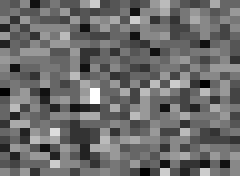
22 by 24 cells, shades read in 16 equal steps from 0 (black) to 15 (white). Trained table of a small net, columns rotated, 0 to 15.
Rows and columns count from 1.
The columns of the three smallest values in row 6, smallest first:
21, 1, 15
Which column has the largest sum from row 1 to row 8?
17
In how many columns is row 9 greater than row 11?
10
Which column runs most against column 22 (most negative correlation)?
6
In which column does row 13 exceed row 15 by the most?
2
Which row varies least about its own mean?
8
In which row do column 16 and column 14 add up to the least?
7
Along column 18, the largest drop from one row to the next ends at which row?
12
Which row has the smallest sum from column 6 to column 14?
14
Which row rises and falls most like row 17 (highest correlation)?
18
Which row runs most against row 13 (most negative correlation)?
20
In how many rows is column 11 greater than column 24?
13
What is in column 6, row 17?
13
